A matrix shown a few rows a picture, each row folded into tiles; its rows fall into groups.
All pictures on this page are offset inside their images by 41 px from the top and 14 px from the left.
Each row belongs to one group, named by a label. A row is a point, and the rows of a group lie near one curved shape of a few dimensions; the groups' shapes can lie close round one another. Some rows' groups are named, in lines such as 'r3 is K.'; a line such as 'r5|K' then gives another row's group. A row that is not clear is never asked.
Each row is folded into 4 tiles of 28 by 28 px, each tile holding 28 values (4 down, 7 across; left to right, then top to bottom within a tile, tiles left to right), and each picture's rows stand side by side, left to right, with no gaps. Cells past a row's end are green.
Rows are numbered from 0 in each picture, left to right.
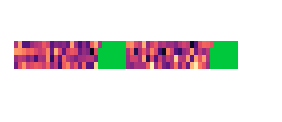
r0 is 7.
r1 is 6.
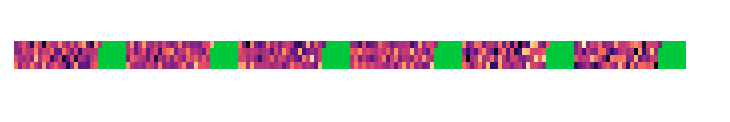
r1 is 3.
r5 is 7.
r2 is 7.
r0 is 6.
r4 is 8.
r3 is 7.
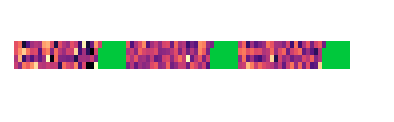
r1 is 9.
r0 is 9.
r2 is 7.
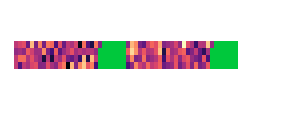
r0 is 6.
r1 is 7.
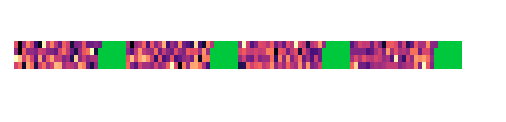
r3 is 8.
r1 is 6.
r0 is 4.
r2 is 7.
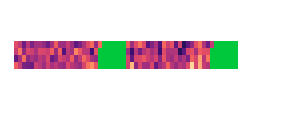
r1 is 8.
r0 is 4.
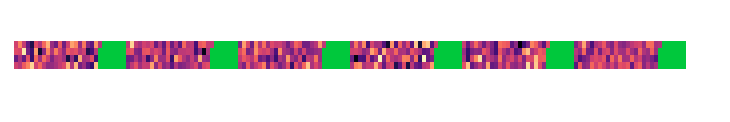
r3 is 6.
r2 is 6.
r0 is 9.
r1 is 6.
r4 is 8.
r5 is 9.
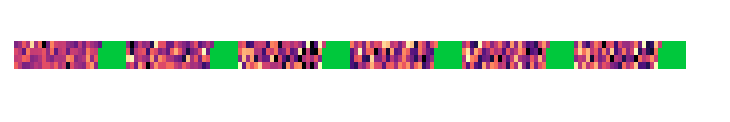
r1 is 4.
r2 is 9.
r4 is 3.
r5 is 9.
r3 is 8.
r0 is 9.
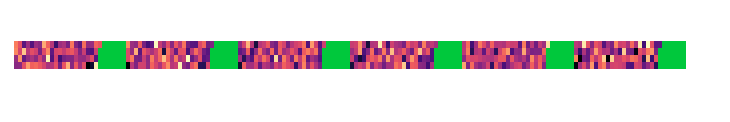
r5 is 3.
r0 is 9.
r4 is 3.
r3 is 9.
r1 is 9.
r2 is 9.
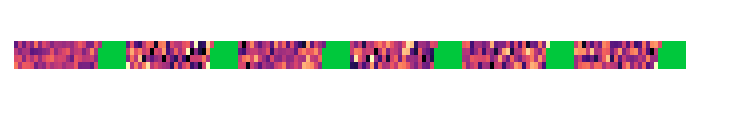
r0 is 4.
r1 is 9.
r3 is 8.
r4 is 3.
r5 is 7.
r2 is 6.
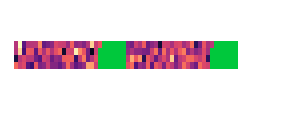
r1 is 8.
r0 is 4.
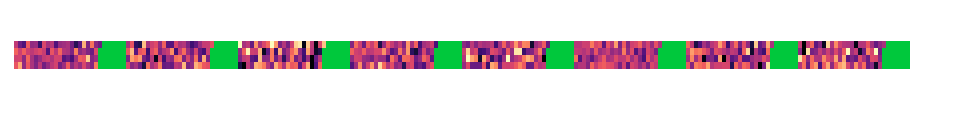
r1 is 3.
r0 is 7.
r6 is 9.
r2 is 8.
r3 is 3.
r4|8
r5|3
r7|4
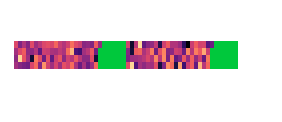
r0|8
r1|6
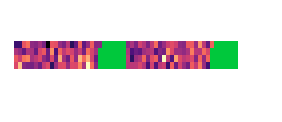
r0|8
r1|3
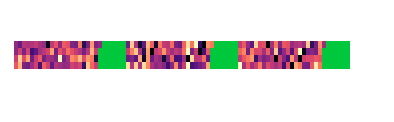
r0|8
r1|9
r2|9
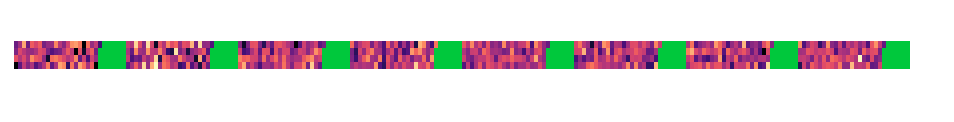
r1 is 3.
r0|7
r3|8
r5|9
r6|7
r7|9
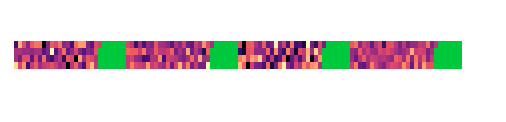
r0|9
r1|7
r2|6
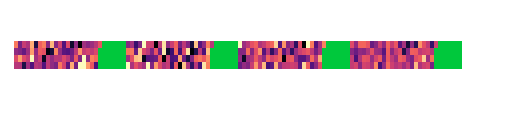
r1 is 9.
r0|6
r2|8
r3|8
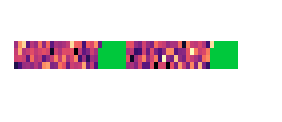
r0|7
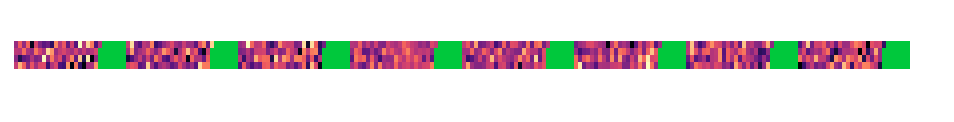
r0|6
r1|4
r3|8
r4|6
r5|8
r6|7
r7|7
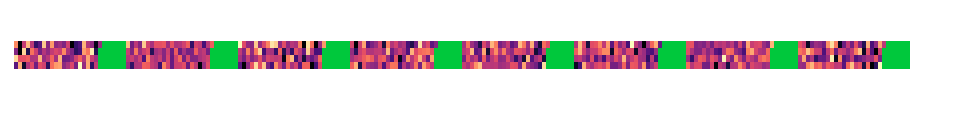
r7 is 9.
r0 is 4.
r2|8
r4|9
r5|7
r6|3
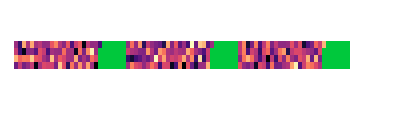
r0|7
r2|3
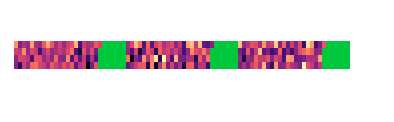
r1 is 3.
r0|8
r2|8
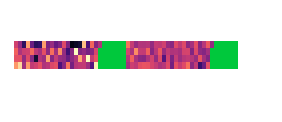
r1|9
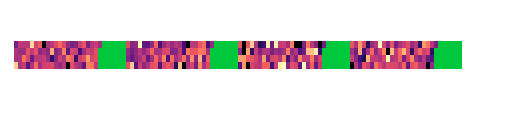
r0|9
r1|6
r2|4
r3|9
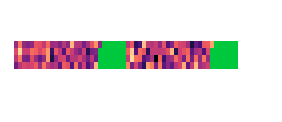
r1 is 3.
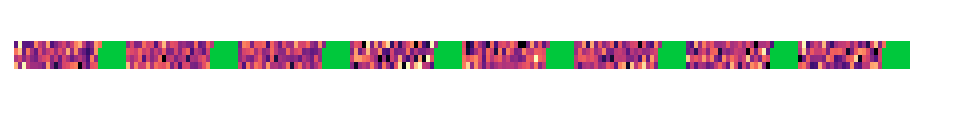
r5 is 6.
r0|4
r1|9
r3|6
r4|7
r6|7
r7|4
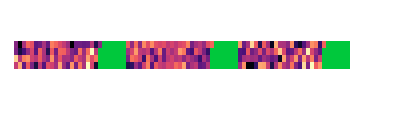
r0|7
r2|4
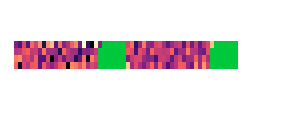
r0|6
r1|3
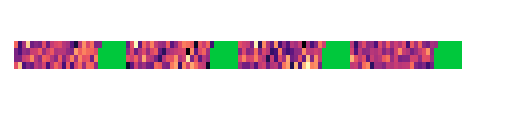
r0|6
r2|6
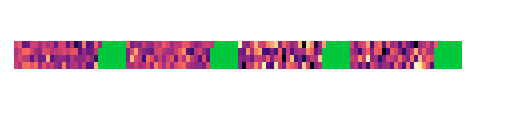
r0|9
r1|8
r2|8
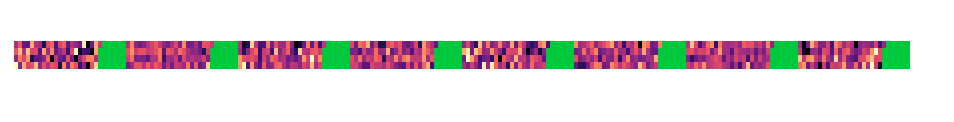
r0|9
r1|7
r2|7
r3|9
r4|3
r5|8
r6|6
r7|7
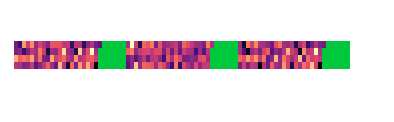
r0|7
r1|6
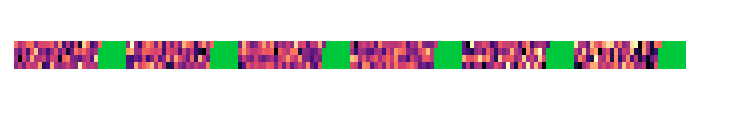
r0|8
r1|6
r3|4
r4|7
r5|8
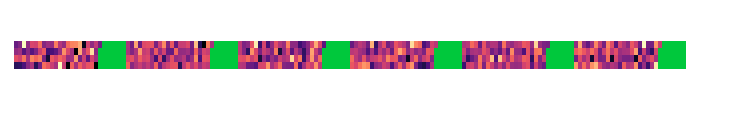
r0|7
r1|6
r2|9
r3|4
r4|3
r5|9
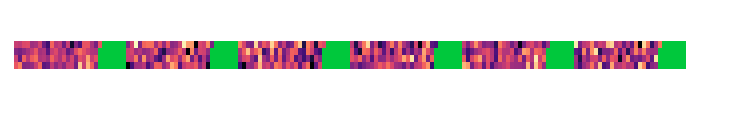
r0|8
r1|7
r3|9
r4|8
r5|8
